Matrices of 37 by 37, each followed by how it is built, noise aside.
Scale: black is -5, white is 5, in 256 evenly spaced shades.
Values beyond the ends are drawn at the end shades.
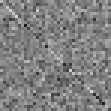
diagonal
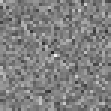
diagonal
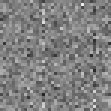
uneven columns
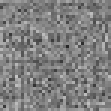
blocks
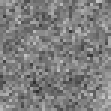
smooth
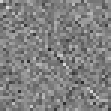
diagonal
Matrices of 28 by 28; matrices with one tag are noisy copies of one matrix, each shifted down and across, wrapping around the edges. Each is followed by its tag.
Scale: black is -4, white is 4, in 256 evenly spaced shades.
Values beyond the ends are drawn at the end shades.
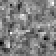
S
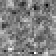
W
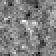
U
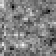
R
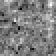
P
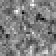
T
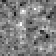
P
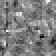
S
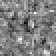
S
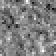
T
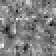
S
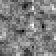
R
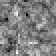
R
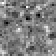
W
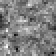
R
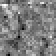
U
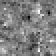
R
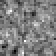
S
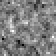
T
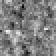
U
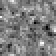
S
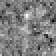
P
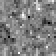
T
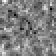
T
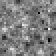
W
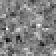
W
